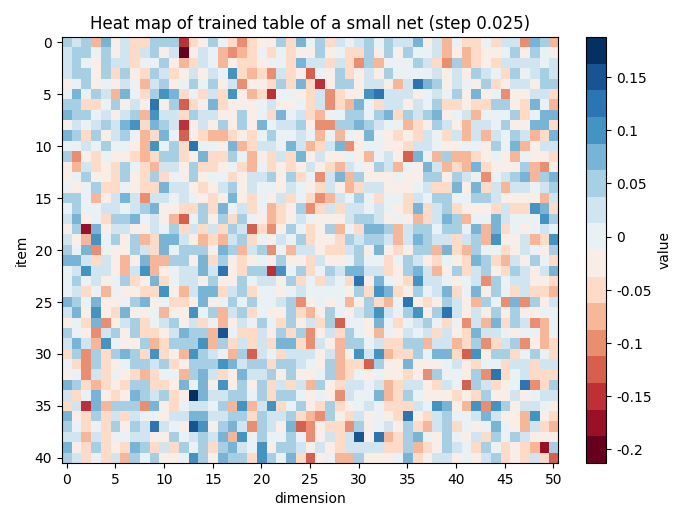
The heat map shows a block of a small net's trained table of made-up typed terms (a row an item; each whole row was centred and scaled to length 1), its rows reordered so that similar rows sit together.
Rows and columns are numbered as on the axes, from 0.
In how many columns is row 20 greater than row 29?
24
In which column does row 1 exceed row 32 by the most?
2
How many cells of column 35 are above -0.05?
32
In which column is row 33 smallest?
41
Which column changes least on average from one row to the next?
20
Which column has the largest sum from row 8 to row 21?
42
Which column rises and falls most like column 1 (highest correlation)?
31
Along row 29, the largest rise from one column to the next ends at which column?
4
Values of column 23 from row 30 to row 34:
0.025 0.05 0.05 -0.05 0.05
